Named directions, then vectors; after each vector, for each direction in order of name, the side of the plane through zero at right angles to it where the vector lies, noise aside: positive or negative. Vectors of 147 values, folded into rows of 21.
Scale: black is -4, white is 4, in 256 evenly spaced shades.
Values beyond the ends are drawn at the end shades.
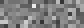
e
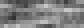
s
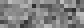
negative, negative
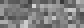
positive, positive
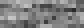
negative, negative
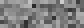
negative, negative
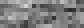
negative, negative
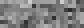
negative, negative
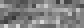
negative, positive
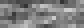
positive, positive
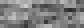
negative, negative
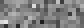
positive, negative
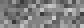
positive, positive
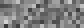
positive, negative
